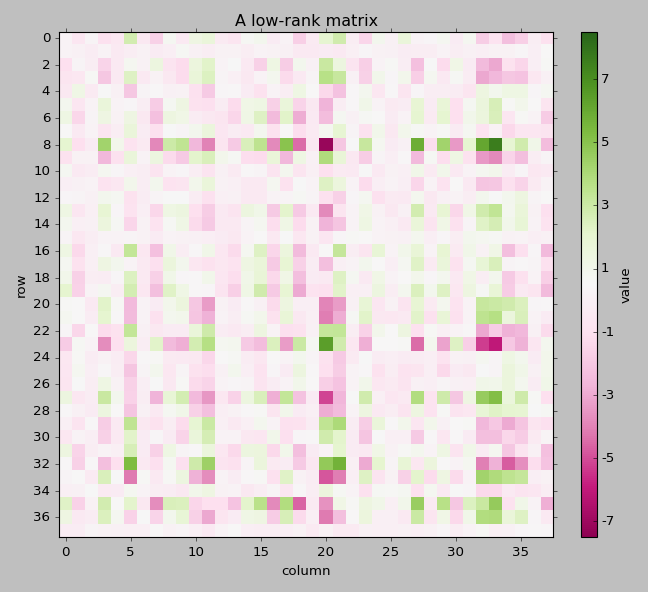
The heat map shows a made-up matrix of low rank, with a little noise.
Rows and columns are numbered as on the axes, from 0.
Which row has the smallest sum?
23
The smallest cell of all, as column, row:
20, 8
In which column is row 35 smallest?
18
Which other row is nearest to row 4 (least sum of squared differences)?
26
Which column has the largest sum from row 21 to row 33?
15
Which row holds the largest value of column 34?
33
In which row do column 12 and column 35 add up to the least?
32
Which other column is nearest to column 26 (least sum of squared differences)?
24
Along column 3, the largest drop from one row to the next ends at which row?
9
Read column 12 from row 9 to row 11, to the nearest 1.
1 0 0
